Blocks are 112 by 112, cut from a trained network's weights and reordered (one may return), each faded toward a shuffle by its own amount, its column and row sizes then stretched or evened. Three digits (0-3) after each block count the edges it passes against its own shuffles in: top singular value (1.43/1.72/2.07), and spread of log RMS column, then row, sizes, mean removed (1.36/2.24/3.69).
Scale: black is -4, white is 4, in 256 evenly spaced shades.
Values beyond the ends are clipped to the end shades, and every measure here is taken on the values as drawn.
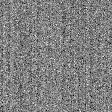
1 0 0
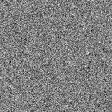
1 0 0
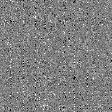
0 2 1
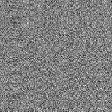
3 0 2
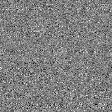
1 0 2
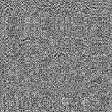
3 0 2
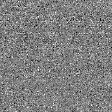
0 1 1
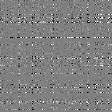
2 2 3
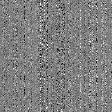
1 3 0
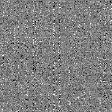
0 2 1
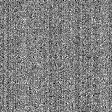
2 0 1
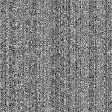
3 1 1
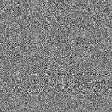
3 1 2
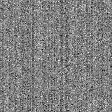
2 0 1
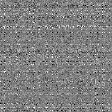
2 2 2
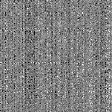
3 2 2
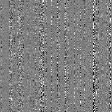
2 3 0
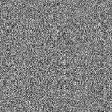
3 1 1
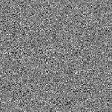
2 1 2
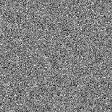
1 0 1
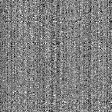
3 1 2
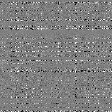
1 2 3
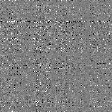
0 2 2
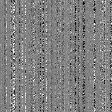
3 3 1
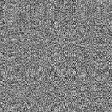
3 2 1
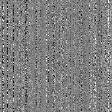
2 3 0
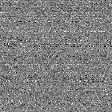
1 0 2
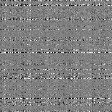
3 1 3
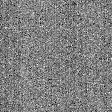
1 0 0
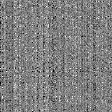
3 2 2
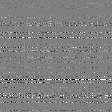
3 0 3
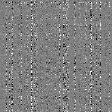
1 3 2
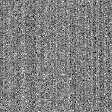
2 1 1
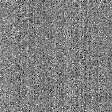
1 1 1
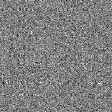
2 0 2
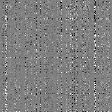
1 3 2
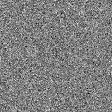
1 0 0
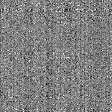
2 0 2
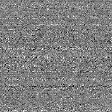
1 1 2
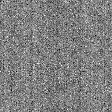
1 0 1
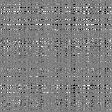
3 2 3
